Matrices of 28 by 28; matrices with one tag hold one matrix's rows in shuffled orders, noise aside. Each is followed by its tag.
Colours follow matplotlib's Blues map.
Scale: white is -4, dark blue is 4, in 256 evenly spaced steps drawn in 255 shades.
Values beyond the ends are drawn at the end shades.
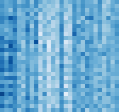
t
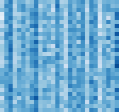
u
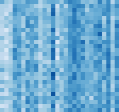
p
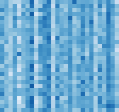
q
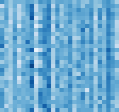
q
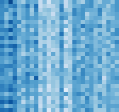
t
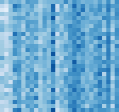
p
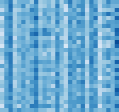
u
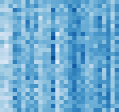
p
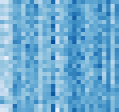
p
